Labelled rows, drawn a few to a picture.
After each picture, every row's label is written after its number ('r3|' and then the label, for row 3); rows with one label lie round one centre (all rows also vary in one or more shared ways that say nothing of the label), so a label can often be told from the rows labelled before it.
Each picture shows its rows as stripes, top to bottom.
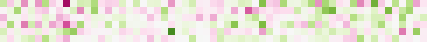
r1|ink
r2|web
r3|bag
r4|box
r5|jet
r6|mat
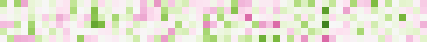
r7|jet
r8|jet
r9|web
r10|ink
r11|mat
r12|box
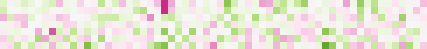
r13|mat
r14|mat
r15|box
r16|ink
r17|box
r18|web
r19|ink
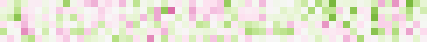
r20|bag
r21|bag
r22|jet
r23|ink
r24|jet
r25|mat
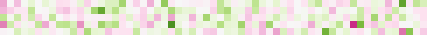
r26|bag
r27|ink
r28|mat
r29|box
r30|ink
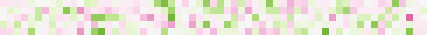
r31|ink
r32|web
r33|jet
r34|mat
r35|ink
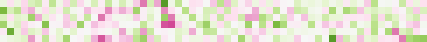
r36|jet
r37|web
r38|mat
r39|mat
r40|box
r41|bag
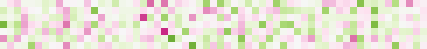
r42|mat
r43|jet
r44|jet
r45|jet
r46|web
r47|box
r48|mat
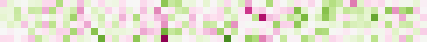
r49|box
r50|web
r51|jet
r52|web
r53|jet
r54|ink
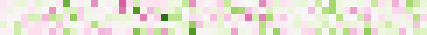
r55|bag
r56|box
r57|jet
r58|web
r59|web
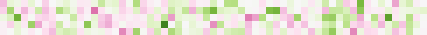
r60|box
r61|box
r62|web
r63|ink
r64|box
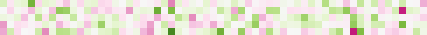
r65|mat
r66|ink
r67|jet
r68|bag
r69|box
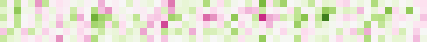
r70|mat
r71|web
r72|jet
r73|web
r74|box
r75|web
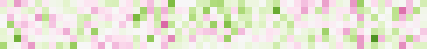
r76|box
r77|mat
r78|ink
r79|box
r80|jet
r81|ink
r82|jet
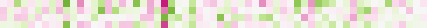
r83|web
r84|web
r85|box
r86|web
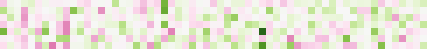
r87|bag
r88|jet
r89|box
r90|bag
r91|mat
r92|ink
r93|box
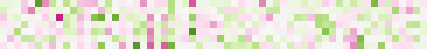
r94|jet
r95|jet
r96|web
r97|bag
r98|web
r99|mat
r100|box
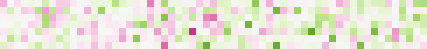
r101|bag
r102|web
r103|bag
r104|bag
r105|bag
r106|box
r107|mat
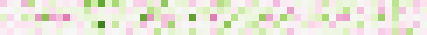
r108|ink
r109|ink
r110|mat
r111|ink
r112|ink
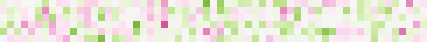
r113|mat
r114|web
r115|web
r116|box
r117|jet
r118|ink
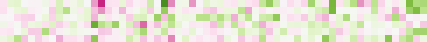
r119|bag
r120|bag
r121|ink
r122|jet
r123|bag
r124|web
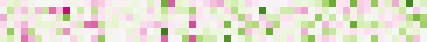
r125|bag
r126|box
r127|bag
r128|bag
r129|box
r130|ink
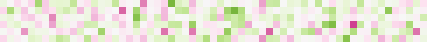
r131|jet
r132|box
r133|box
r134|box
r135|ink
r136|ink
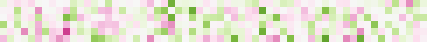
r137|jet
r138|web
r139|web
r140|mat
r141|ink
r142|box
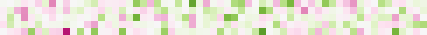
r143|box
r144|box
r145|box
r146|bag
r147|ink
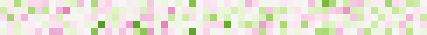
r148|web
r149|mat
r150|box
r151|ink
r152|web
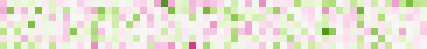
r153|bag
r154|box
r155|box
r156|mat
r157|jet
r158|box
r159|mat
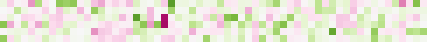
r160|jet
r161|web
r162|box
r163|mat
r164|bag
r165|mat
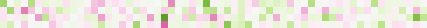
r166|mat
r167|box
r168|bag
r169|box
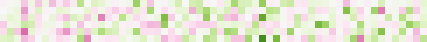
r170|box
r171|ink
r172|web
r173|bag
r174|box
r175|web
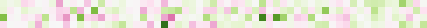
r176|web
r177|jet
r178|mat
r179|bag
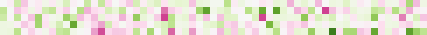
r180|ink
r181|mat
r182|jet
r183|jet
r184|bag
